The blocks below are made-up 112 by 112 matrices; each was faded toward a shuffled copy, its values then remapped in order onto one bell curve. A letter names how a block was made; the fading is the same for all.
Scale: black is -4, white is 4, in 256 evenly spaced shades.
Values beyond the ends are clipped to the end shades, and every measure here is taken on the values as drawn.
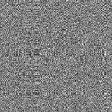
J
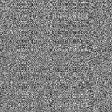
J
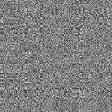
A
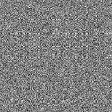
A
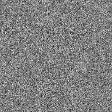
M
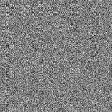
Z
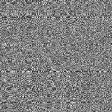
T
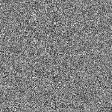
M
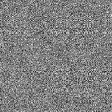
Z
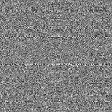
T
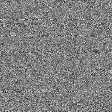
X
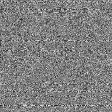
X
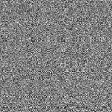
A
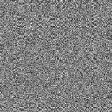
J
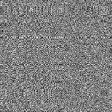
J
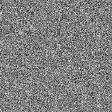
M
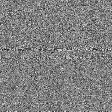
X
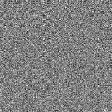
Z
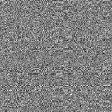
T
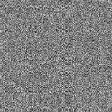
J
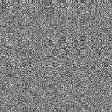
A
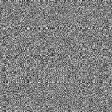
A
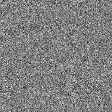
M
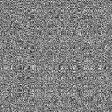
J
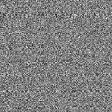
T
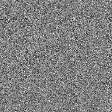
M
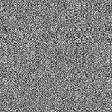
A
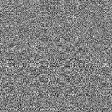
A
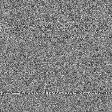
X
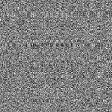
J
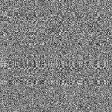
A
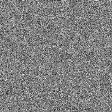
M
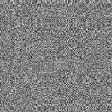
J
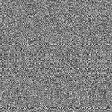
A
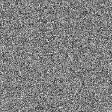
M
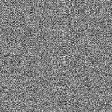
Z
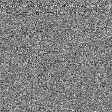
X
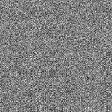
Z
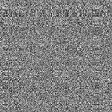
Z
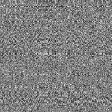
A
